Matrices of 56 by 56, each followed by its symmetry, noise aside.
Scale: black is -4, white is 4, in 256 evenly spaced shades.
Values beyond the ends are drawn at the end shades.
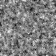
antisymmetric.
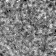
symmetric across the other diagonal.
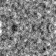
mirrored top to bottom.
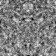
mirrored left to right.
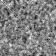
no symmetry.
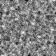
same after a half turn.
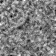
symmetric.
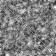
symmetric.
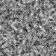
same after a half turn.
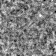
symmetric across the other diagonal.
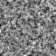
symmetric across the other diagonal.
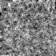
antisymmetric.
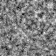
symmetric across the other diagonal.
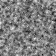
no symmetry.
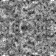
mirrored top to bottom.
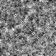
symmetric.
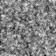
no symmetry.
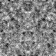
mirrored left to right.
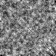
symmetric.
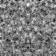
mirrored left to right.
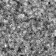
no symmetry.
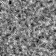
no symmetry.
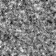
antisymmetric.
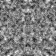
mirrored left to right.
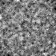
symmetric.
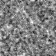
no symmetry.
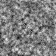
symmetric across the other diagonal.
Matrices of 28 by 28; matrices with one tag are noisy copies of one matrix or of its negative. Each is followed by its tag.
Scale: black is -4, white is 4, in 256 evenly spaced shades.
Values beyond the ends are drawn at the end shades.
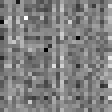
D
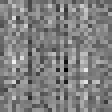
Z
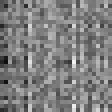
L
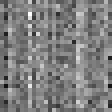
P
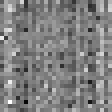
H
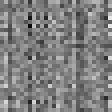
P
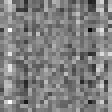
H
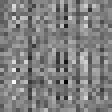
Z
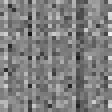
P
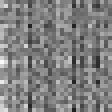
L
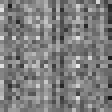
D
